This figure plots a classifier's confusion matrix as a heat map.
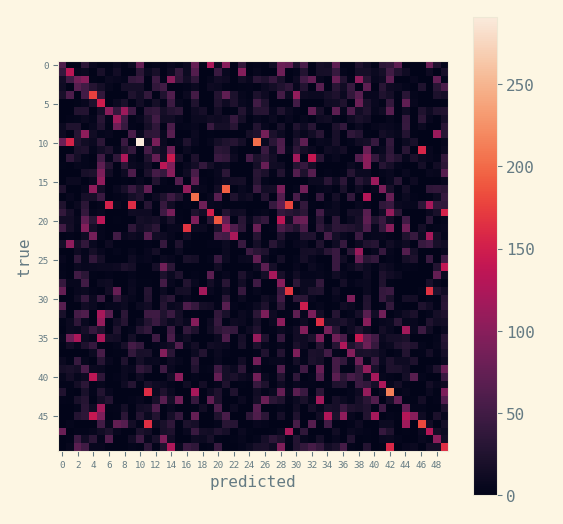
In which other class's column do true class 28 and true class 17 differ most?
39
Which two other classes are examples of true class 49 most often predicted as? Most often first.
42, 14
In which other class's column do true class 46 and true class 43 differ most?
11
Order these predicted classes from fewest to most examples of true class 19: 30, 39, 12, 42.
12, 30, 39, 42
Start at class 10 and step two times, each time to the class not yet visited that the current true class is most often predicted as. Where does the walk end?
38
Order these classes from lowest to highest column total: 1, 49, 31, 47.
1, 47, 31, 49
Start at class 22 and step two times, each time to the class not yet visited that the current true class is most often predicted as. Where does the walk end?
29
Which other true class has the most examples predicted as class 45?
40
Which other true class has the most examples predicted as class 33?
43
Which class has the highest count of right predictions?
10
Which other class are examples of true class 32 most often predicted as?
5
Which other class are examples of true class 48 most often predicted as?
13
